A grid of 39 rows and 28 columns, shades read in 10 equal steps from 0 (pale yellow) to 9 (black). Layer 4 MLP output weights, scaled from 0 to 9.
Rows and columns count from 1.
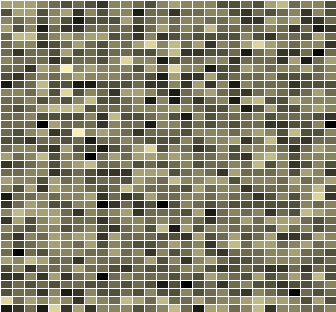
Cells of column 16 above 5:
11
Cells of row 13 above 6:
4
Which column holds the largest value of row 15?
16
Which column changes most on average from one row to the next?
6
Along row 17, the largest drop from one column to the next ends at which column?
7
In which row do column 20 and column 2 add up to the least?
27
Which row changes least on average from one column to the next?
1
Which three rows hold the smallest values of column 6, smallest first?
9, 12, 14
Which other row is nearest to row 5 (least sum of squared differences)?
2
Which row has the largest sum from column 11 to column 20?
36
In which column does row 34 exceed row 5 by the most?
3
